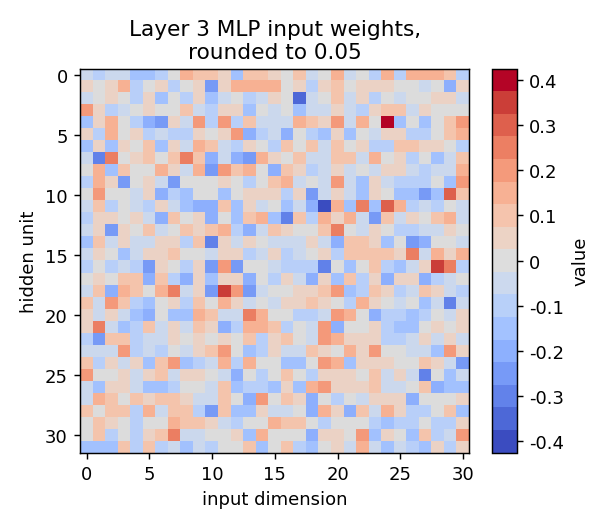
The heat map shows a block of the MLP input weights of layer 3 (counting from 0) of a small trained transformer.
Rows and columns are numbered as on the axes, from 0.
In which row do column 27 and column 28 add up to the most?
16
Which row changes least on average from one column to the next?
29
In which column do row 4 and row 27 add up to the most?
24
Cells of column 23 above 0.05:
7
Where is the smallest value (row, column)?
11, 19
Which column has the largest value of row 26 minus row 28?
18
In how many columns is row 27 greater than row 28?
14
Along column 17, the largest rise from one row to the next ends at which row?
4
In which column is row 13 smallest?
2
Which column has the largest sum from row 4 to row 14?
20
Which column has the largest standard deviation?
13
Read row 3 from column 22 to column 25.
-0.1 0.05 0.1 0.1
